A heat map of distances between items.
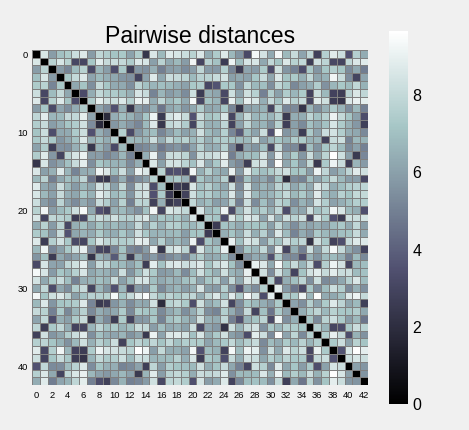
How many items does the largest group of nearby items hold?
8
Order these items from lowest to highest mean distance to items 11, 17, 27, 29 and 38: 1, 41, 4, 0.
1, 4, 0, 41
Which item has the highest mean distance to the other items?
31
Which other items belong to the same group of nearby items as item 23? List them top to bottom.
4, 22
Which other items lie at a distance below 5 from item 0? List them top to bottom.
14, 27, 36, 40
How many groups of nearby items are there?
10
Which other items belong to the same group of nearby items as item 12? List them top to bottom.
2, 7, 10, 26, 30, 34
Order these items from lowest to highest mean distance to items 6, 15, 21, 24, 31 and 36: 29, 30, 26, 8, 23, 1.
1, 29, 26, 23, 30, 8
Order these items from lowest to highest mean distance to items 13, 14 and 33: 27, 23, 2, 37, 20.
2, 27, 20, 23, 37
